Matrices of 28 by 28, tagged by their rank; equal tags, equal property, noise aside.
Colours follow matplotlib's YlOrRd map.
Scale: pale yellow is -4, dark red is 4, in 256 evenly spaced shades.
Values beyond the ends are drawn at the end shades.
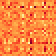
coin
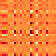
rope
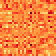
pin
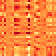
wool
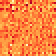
pin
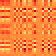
rope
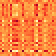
rope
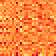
coin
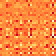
wool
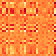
rope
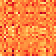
coin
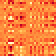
wool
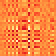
rope
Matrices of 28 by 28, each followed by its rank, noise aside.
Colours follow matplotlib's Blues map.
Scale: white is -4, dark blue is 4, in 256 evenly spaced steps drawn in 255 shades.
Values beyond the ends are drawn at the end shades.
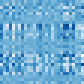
two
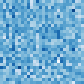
eight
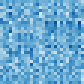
six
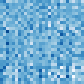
four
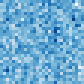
eight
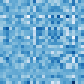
three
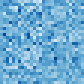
six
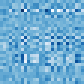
two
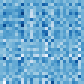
three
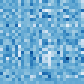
three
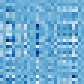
two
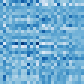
three
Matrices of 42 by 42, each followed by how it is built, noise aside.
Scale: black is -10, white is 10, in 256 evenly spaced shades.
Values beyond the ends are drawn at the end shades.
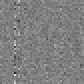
uneven columns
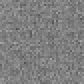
blocks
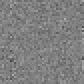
uneven columns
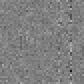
uneven columns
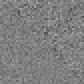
upper triangular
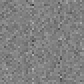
uneven columns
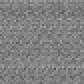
repeating columns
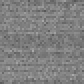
blocks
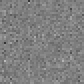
uneven columns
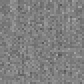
blocks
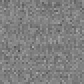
blocks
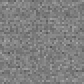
blocks
